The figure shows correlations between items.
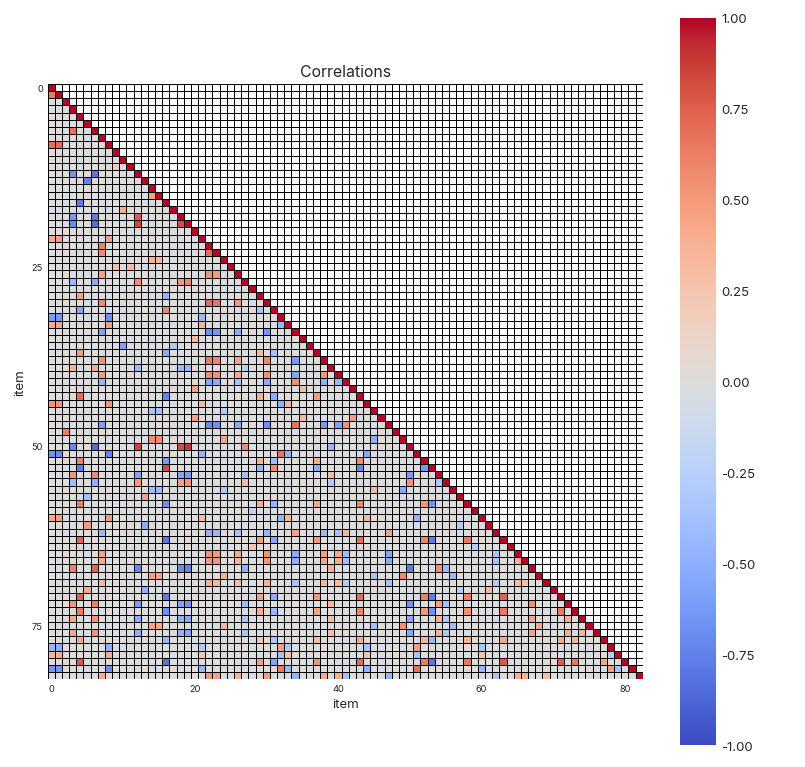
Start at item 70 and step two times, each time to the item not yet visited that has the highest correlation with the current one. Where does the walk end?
61
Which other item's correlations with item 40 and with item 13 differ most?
5
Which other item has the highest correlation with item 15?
49
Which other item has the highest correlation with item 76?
6
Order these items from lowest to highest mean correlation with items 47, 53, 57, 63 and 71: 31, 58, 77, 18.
31, 18, 77, 58
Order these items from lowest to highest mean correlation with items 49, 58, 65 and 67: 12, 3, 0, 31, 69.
12, 31, 0, 69, 3
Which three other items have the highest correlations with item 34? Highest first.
47, 41, 62
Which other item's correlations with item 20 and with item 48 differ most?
2
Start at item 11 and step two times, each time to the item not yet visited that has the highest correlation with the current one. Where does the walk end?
9
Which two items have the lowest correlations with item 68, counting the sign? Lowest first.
56, 45
